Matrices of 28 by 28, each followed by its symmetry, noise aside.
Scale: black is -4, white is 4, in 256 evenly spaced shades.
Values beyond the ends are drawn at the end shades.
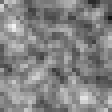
symmetric across the other diagonal.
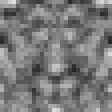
mirrored left to right.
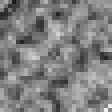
symmetric.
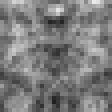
mirrored left to right.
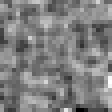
antisymmetric.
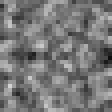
mirrored top to bottom.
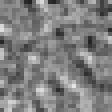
antisymmetric.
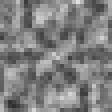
same after a half turn.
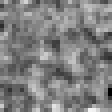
antisymmetric.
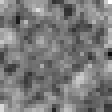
symmetric.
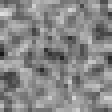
same after a half turn.
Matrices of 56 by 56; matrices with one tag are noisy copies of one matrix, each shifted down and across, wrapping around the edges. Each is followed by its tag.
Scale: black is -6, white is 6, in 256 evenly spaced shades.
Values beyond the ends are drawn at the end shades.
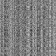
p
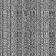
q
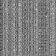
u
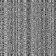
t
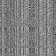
q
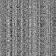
p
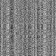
t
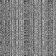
q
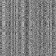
t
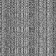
q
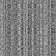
p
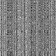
q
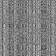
q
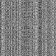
u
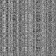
p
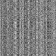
p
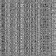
u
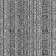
q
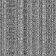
u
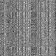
q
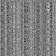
p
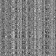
p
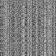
p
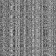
p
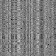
t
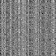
p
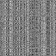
u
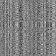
t
